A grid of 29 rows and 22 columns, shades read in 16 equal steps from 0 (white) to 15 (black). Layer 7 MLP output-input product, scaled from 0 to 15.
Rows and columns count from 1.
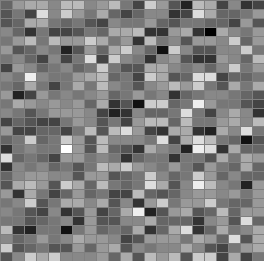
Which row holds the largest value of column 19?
17
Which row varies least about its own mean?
3
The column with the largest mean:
2
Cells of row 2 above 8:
9
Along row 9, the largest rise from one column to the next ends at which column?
19
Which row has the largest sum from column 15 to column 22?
1
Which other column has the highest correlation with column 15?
11
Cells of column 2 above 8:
12
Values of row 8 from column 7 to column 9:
9 8 3
